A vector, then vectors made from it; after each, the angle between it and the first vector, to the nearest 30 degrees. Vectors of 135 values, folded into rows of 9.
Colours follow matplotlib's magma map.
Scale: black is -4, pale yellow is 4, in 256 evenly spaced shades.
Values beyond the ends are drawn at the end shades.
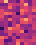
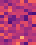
90 degrees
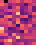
150 degrees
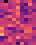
150 degrees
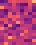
120 degrees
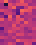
60 degrees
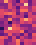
30 degrees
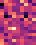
60 degrees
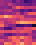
90 degrees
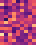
90 degrees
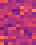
60 degrees
